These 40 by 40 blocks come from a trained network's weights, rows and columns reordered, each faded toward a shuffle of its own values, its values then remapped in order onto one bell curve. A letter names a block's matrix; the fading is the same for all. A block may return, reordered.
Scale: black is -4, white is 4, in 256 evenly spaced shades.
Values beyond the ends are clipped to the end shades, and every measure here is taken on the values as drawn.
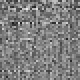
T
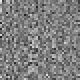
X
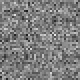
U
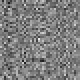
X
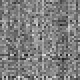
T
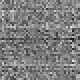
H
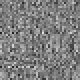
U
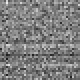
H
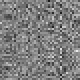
X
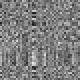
X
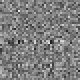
U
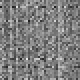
T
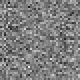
U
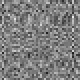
X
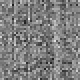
T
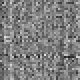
T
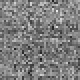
H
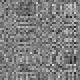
X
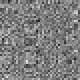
X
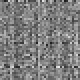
T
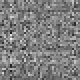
H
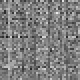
T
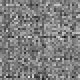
T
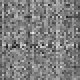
T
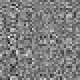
X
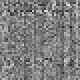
T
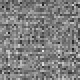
H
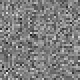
U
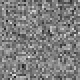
U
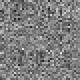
U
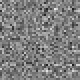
U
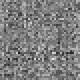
T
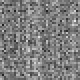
T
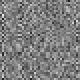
X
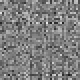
T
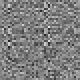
X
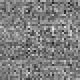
H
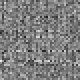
T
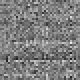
H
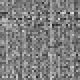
T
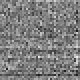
H
